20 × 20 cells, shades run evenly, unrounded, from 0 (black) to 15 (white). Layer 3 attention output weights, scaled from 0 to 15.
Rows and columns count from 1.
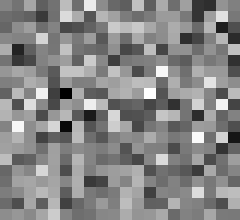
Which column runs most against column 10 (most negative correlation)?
8
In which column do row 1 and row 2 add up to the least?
17
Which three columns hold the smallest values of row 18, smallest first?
13, 6, 9
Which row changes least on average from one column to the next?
20
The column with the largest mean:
10
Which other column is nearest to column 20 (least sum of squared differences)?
16
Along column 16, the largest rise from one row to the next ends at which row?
5
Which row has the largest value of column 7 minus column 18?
15
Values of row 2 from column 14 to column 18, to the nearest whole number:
9 9 7 3 9
